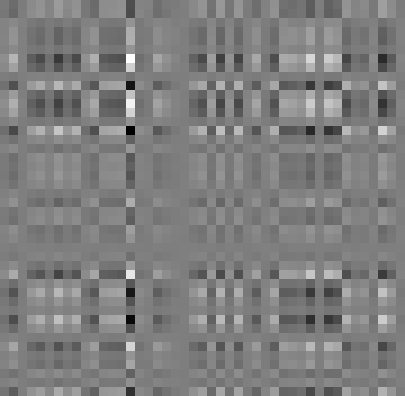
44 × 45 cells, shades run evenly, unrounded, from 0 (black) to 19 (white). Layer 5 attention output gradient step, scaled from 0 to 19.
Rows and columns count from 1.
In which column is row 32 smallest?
15
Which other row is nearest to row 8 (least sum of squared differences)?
13
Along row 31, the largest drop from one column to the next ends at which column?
16
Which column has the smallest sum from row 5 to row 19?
43
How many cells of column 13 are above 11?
5
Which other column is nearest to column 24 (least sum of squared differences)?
34
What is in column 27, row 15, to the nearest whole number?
14
